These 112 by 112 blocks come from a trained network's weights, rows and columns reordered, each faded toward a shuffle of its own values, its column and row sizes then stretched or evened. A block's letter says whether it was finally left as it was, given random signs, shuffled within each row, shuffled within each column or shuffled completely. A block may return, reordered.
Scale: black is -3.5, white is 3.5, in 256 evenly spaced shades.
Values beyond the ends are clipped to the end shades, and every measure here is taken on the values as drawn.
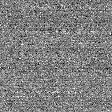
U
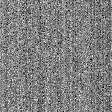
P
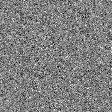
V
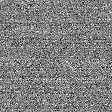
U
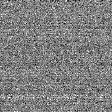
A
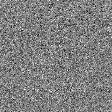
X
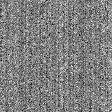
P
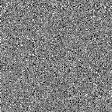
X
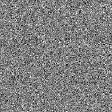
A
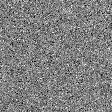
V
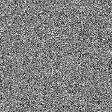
X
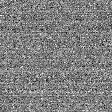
U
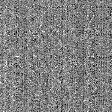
A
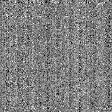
A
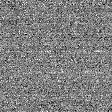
U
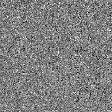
A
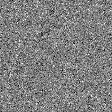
P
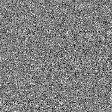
X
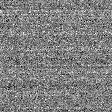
U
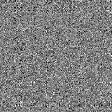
A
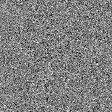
P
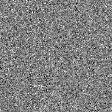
X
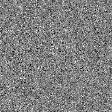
X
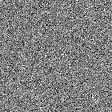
V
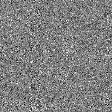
X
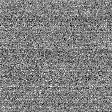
U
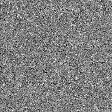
U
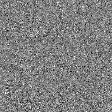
X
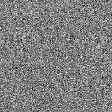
A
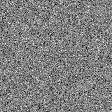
V
